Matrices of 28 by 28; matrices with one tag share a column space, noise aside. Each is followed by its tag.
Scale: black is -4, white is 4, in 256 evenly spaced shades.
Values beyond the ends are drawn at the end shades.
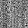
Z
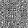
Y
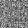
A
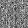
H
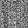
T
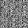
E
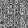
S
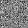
Z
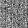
H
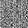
S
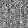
H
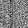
Y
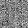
Y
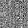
T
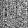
E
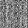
A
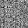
E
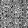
S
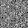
A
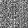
T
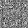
H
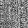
H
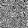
A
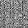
T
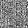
E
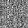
E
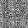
Y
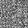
S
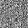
A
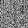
S
